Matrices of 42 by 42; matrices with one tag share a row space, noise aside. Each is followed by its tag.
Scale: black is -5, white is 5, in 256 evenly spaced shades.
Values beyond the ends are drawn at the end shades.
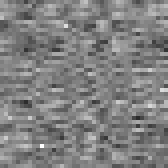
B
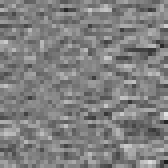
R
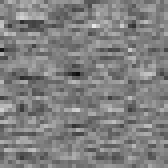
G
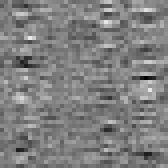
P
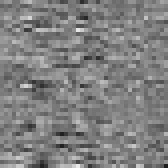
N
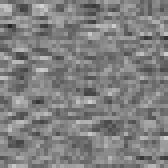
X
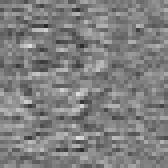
N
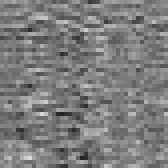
N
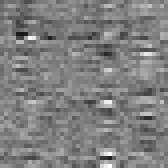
P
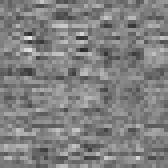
N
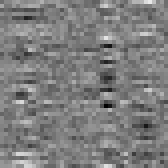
P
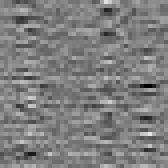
P
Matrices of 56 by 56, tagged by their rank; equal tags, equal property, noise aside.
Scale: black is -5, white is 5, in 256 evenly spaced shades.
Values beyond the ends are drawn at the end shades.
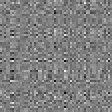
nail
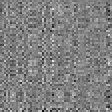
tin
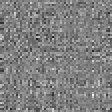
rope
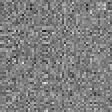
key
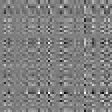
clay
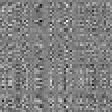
tin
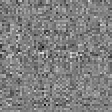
key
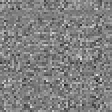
key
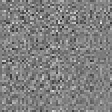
rope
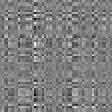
clay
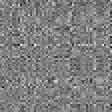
rope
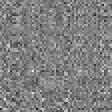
key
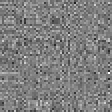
rope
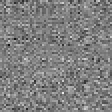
key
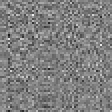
rope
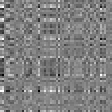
clay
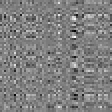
nail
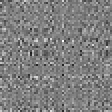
rope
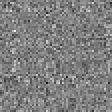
key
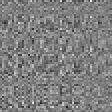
rope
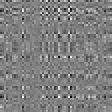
clay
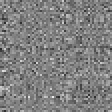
key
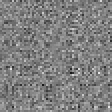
key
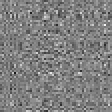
rope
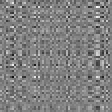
clay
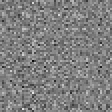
key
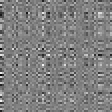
clay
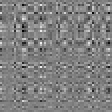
clay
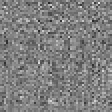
rope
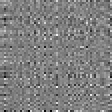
nail
